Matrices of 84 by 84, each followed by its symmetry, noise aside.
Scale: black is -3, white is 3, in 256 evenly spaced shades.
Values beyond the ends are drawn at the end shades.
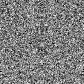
mirrored left to right.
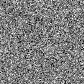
symmetric.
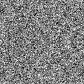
mirrored top to bottom.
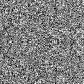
mirrored top to bottom.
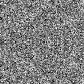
mirrored top to bottom.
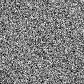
symmetric across the other diagonal.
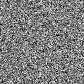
antisymmetric.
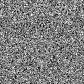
mirrored left to right.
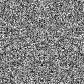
mirrored left to right.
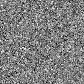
symmetric.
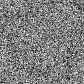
symmetric across the other diagonal.
